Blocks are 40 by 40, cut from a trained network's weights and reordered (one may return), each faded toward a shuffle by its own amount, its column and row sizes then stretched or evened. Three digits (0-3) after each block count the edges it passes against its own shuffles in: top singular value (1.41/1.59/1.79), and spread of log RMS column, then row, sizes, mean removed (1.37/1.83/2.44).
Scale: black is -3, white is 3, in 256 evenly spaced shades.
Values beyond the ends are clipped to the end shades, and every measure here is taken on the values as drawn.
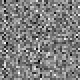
2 2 0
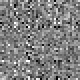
0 2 1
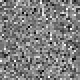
0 1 0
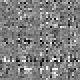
2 3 2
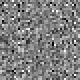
1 2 1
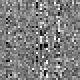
1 3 0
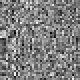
3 1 0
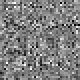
2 2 2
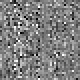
1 3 0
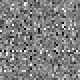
0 2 1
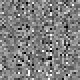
0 2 0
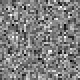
2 1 0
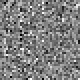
0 1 0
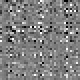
0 3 3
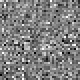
1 0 3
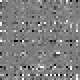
1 2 3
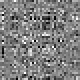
3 3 2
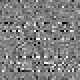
2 1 3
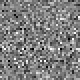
0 0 2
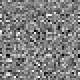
3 2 2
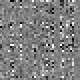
0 3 2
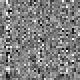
1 3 0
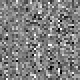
0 3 0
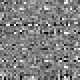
2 1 3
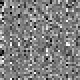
2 3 0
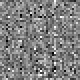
0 2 0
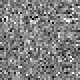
0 0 2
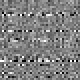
3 0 3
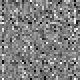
0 2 1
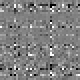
2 2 3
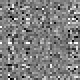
1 3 2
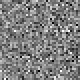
0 0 1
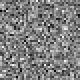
1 0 0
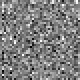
2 2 0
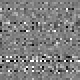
1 1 3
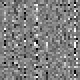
1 3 0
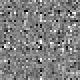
0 2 2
